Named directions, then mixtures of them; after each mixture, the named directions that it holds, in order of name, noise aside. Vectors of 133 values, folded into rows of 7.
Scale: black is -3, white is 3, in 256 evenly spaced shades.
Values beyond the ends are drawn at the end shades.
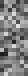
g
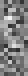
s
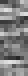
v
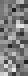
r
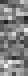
r, v.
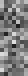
g.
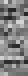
r, s, v.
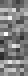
g, s, v.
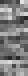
v.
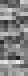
v.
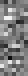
s, v.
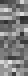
r, v.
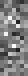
g, s.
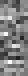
g, s, v.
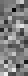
r.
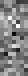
g, s.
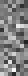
r, s.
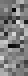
g, r, s.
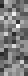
g.
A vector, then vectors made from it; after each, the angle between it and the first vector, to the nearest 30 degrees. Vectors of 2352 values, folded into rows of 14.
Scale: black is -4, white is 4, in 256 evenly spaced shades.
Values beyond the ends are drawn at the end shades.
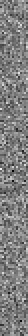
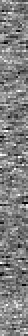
120 degrees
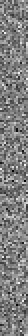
30 degrees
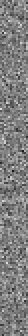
30 degrees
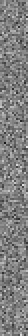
120 degrees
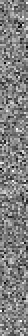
150 degrees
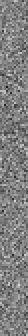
90 degrees
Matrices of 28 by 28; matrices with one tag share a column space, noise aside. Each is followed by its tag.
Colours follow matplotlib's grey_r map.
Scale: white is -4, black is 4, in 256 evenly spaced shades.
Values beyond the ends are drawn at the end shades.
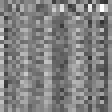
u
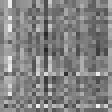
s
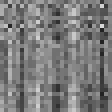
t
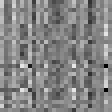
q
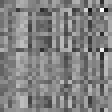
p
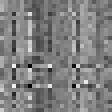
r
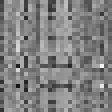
r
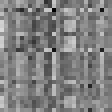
p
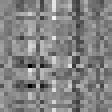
r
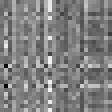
r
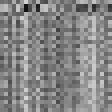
u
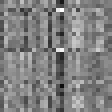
p
